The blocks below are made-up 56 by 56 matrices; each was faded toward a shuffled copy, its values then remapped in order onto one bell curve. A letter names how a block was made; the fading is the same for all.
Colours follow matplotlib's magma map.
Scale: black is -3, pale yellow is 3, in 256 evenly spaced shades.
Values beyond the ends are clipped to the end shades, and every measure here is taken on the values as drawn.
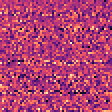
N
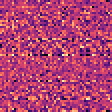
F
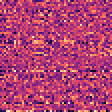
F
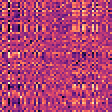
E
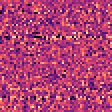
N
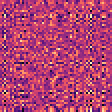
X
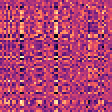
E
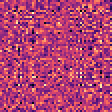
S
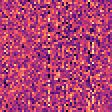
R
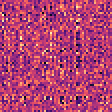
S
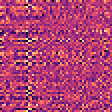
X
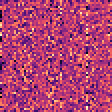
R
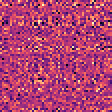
S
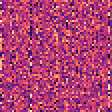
R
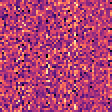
R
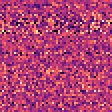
N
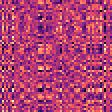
E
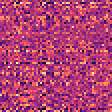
F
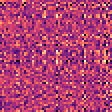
X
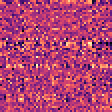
F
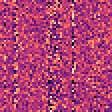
R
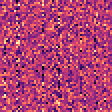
R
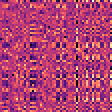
E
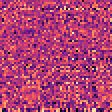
F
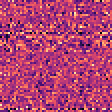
F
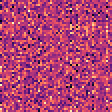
R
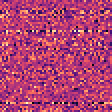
F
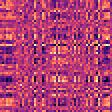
E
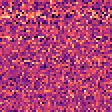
N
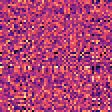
S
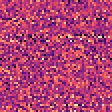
N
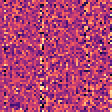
R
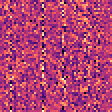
R
